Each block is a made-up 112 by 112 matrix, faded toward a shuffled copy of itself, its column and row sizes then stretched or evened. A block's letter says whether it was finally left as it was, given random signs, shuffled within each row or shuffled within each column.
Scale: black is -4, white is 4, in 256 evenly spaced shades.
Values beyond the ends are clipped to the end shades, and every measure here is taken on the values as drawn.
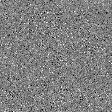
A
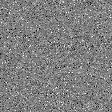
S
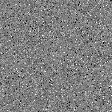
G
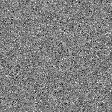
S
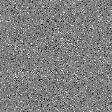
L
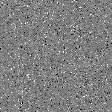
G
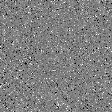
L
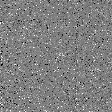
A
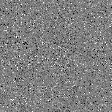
A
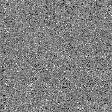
L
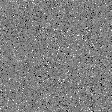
G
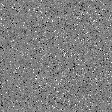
G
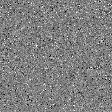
L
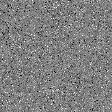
G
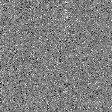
L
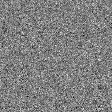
A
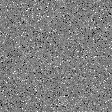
S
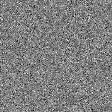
G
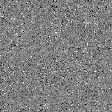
L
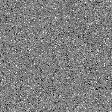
G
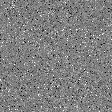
S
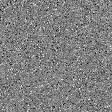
S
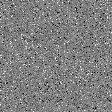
G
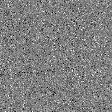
A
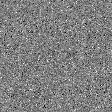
S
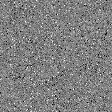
G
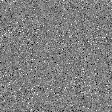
A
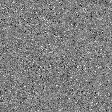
S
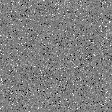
L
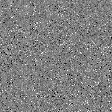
L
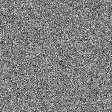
S
